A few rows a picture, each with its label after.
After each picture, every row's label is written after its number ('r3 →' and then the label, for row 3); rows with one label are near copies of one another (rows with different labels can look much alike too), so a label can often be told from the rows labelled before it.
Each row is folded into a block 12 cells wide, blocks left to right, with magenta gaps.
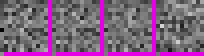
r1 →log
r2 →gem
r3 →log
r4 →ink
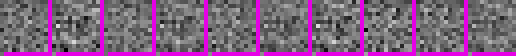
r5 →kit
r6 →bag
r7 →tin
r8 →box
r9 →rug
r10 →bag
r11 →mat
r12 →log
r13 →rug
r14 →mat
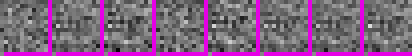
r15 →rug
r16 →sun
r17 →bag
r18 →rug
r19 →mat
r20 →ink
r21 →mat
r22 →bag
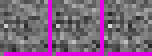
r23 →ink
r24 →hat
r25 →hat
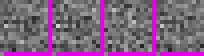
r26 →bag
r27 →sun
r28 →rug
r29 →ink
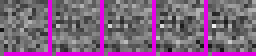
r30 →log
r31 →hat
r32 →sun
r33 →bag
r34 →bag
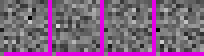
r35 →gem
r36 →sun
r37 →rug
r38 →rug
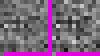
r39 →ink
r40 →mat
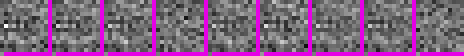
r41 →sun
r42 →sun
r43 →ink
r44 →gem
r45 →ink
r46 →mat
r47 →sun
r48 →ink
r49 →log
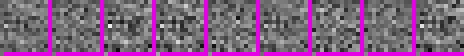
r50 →ink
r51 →gem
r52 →bag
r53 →mat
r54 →gem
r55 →hat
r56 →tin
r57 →rug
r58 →bag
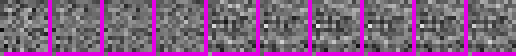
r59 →log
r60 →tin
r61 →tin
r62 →gem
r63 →mat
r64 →hat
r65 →sun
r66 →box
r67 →sun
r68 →mat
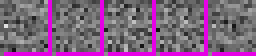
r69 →bag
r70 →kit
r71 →rug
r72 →rug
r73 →bag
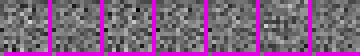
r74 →kit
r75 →tin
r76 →kit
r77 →tin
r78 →tin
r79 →ink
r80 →kit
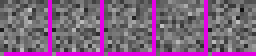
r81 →log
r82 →log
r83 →rug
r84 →hat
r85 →kit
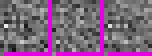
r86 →hat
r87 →rug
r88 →sun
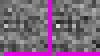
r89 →sun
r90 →box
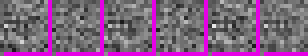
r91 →ink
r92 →gem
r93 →box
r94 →kit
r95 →sun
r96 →box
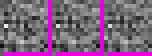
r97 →hat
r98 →hat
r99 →hat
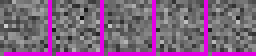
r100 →sun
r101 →gem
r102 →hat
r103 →rug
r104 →gem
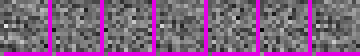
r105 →sun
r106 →rug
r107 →tin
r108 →hat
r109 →gem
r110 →log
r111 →sun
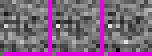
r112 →hat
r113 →box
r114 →bag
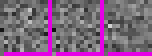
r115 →log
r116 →rug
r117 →ink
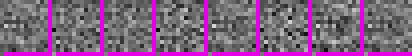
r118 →ink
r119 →rug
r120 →kit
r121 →tin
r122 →sun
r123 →gem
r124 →bag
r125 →sun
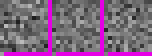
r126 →mat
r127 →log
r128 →kit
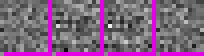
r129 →log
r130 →bag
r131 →sun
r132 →tin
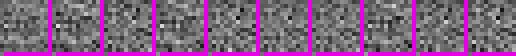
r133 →sun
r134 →ink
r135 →gem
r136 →mat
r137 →gem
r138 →gem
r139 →gem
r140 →mat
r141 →kit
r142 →gem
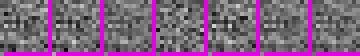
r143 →bag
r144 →mat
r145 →ink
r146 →tin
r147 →mat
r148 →sun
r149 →ink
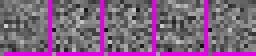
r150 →box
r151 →log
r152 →rug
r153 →mat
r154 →tin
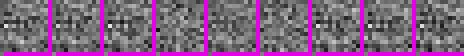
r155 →ink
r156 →mat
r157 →box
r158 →tin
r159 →hat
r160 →gem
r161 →hat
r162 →sun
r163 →hat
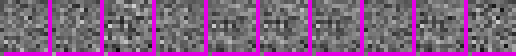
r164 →gem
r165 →kit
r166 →mat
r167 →rug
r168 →box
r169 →box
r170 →box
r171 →rug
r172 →hat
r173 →kit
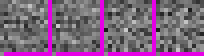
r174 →mat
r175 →sun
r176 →log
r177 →log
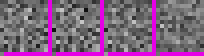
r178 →tin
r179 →tin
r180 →rug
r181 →ink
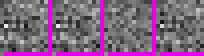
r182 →sun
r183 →sun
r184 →log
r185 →sun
